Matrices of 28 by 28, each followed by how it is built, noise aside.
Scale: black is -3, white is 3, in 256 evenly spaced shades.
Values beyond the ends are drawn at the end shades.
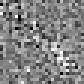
banded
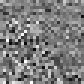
lower triangular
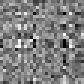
low rank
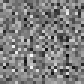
low rank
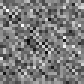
Toeplitz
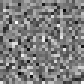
noise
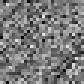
Hankel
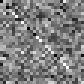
diagonal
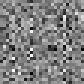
low rank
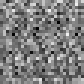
repeating columns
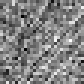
Hankel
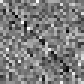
diagonal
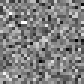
noise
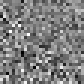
lower triangular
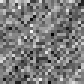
Hankel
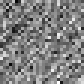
Hankel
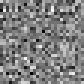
low rank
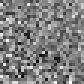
lower triangular
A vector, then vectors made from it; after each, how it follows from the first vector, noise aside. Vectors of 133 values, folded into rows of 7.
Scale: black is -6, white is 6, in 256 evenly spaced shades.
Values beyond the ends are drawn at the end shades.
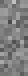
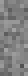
wrapped around, shrunk.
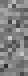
copied.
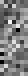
negated, scaled up.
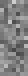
sign-scrambled.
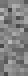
wrapped around, negated.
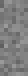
wrapped around, shrunk.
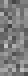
wrapped around, negated.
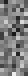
reversed, scaled up.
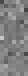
wrapped around, partly zeroed.
